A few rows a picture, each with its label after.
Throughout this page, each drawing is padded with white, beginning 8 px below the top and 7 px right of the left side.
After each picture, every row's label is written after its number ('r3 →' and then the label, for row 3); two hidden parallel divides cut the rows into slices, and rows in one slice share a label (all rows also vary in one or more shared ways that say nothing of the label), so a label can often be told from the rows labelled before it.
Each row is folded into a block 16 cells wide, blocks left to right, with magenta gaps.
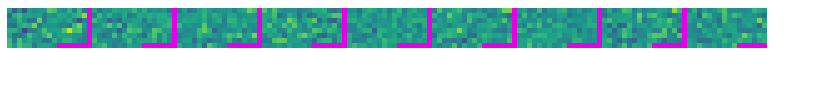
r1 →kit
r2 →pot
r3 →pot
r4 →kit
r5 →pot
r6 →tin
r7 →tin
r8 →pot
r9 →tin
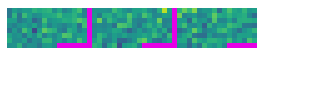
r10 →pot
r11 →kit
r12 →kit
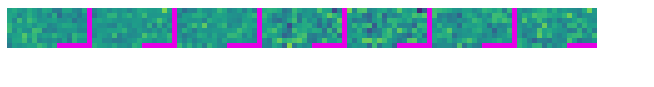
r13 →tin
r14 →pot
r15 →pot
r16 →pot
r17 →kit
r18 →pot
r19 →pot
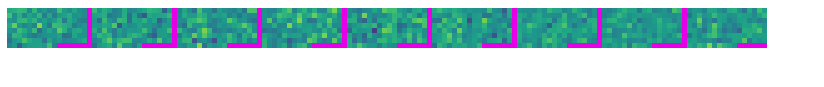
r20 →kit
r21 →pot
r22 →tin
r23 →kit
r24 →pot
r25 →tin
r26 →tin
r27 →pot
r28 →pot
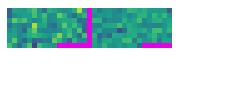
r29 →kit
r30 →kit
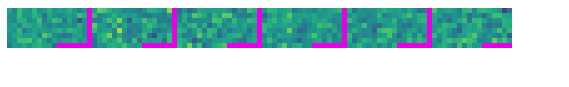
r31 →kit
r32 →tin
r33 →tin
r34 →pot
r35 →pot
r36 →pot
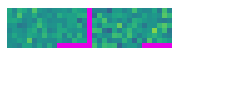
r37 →kit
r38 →pot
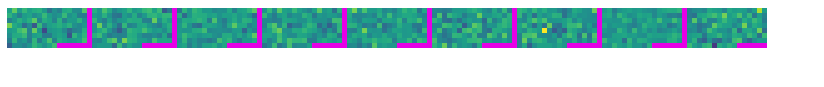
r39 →tin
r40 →kit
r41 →pot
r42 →tin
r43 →pot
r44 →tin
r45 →pot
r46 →tin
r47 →kit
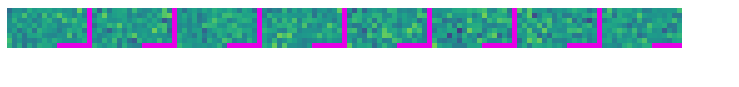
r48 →pot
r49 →kit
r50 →kit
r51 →tin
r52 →kit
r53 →kit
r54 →kit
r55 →tin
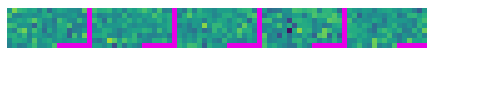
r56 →tin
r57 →kit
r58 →kit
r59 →kit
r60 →tin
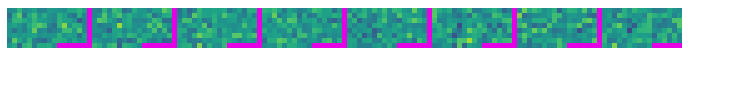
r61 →kit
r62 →kit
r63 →tin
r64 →kit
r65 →kit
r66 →pot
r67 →pot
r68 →tin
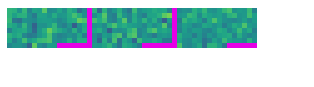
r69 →pot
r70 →kit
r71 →kit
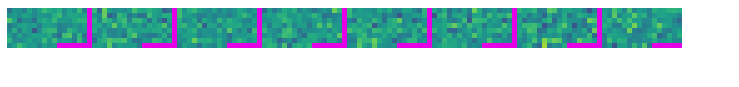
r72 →pot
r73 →kit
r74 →pot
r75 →tin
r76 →tin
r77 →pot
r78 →tin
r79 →kit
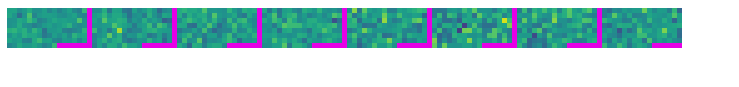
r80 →tin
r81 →pot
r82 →kit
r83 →kit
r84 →pot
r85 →tin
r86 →kit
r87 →kit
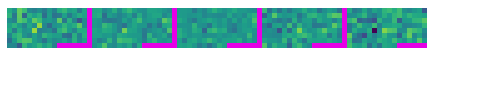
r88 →kit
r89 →tin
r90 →pot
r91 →kit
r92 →kit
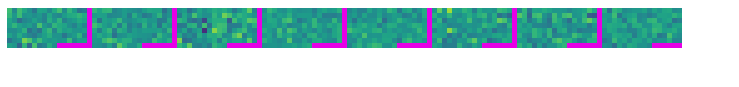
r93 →kit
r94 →pot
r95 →pot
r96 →tin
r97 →tin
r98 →pot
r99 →tin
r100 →kit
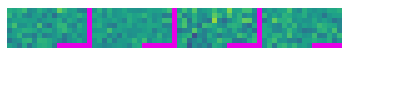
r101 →kit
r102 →pot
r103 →kit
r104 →pot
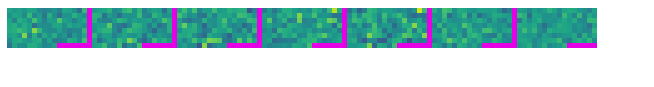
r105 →tin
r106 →tin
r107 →pot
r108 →pot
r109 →tin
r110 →kit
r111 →tin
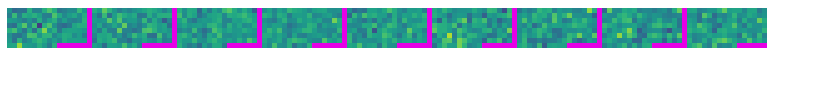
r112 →tin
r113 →kit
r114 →kit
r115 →tin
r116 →pot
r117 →tin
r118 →pot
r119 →tin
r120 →tin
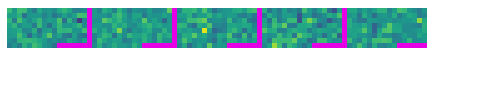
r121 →kit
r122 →pot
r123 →pot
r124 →tin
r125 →tin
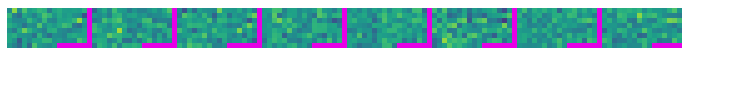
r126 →pot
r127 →tin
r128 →pot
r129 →kit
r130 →kit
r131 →pot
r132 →pot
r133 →pot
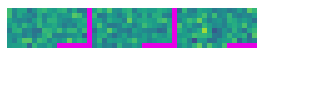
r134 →kit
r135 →pot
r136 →tin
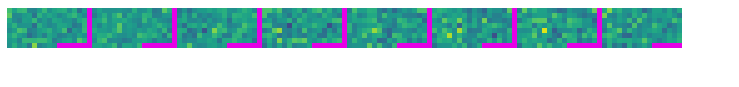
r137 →pot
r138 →pot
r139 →pot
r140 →pot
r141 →tin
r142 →tin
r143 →tin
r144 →pot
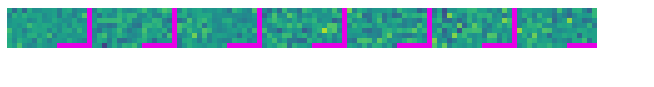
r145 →pot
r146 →kit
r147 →tin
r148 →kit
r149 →kit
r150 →tin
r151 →tin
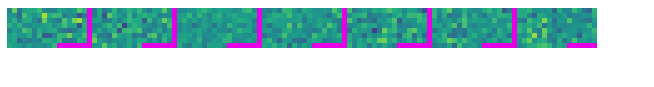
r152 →tin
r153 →tin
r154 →kit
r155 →pot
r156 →kit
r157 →kit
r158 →tin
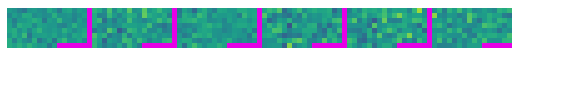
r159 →tin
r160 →kit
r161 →pot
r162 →pot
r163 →kit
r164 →pot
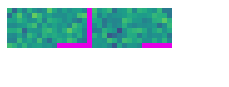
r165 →kit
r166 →kit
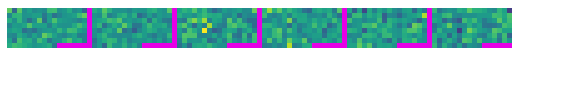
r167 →kit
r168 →kit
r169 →pot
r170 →tin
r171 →pot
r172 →kit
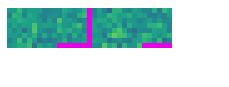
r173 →pot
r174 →tin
